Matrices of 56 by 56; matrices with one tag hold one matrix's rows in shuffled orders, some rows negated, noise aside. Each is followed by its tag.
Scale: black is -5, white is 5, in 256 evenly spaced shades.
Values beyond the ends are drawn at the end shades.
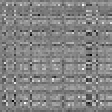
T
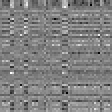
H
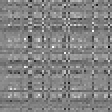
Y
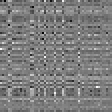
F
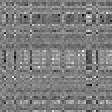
T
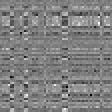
H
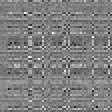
Y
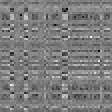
H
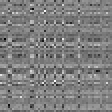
F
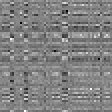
H
